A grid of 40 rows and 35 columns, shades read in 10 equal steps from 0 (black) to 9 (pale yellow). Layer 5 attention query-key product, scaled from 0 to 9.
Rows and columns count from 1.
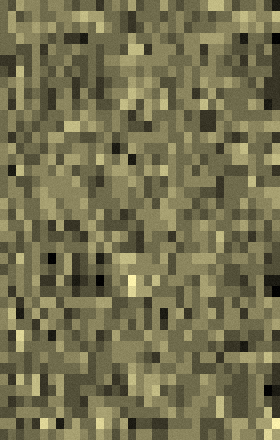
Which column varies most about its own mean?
35
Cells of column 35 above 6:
3
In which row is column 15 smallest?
14
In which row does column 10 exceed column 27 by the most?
12
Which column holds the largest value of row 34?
17
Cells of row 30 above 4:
17
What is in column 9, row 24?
6
